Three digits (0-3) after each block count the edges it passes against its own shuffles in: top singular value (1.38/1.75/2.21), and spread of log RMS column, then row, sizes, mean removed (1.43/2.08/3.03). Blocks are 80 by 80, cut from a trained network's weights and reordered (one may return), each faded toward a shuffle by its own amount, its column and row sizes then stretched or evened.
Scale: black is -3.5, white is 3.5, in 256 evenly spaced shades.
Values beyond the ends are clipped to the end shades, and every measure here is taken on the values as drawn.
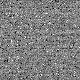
0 0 0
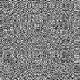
3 0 2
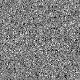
1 0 1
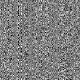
2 3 0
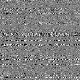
2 1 3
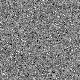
0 0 0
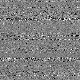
0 0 3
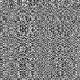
3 2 2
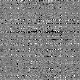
1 2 3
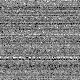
3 0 2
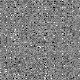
0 2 2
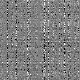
2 3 0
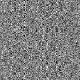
2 2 0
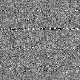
1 0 2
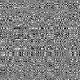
3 0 3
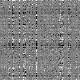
3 3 1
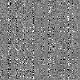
1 3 2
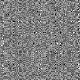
3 2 2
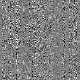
1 3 1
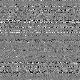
1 0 3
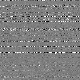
2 0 3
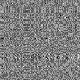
3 0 2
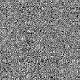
2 1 1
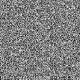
2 1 1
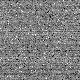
1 0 0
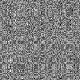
3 2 0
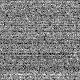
2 0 1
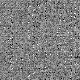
0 2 0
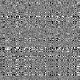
3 2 3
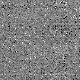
0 2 0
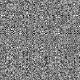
2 2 2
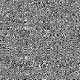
2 1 2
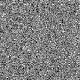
2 0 0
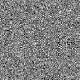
2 1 0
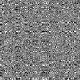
3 1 2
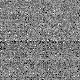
1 1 1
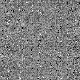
0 2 0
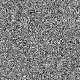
1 0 1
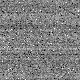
1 0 0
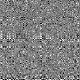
3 2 2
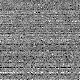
3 1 2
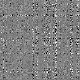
0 3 2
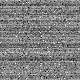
3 0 0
